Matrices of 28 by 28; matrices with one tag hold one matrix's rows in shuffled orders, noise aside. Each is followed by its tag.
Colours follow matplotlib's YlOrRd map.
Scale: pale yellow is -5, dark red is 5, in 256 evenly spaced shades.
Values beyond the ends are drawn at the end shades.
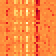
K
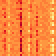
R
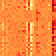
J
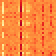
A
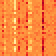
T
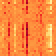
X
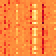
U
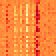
K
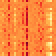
X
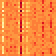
A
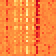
K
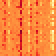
R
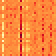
A
